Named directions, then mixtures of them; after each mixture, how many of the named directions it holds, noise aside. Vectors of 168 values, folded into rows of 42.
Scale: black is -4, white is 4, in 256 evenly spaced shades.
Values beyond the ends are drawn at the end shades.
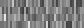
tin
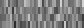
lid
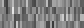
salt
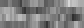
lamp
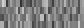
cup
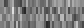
two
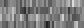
two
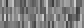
four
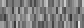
two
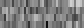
two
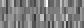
four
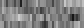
two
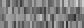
three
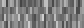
two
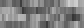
one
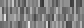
one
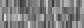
three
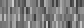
one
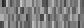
one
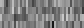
one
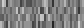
one
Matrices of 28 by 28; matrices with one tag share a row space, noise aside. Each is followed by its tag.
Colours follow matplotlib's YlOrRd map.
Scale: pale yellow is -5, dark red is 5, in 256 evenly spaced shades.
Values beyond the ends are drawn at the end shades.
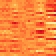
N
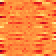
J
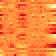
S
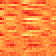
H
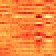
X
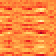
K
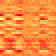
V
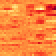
N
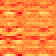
V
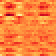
V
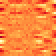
J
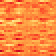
V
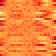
J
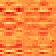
V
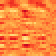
H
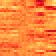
N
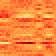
X
